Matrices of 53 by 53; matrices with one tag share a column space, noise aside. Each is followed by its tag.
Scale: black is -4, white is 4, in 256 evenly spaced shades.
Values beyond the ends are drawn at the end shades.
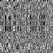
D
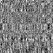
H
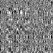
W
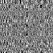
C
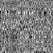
W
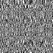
C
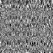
C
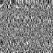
C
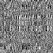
D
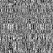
H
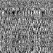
W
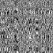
W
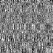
H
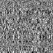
W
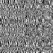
C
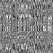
D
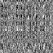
D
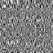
C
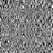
C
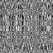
D
